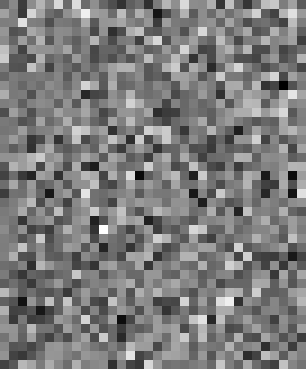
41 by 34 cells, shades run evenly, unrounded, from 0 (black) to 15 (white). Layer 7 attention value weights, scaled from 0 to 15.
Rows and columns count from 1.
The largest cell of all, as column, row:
12, 26
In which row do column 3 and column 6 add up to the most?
41
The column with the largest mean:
10
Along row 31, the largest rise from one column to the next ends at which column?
32
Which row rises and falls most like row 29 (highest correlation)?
6
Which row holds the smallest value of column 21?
15
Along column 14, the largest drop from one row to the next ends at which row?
36
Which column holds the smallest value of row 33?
8
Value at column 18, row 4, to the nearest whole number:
5
